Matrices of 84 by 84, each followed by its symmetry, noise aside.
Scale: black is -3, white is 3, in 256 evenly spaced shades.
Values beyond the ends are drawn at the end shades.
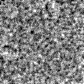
symmetric.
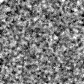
no symmetry.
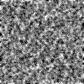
same after a half turn.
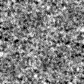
same after a half turn.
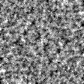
same after a half turn.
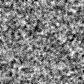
no symmetry.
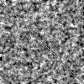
no symmetry.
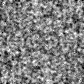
same after a half turn.
